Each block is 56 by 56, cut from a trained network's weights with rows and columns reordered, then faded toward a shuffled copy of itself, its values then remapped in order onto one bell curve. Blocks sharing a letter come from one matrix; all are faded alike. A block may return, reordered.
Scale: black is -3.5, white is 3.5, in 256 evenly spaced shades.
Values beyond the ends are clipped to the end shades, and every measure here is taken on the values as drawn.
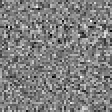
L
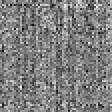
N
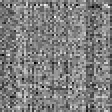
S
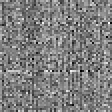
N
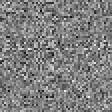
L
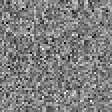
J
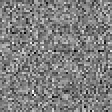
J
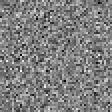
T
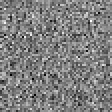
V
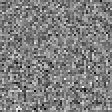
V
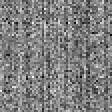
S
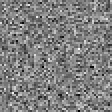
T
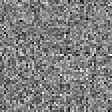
V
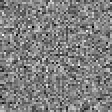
J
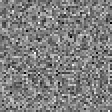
J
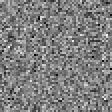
J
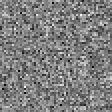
J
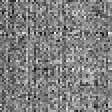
N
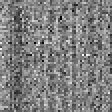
S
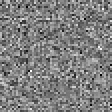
J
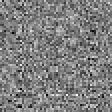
L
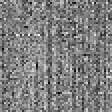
S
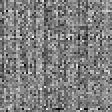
S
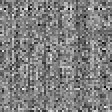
N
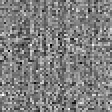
N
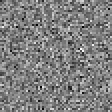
T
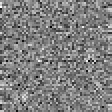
L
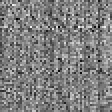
N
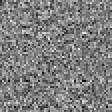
V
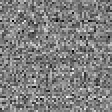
L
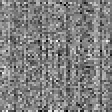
S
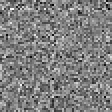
L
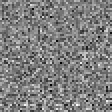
L
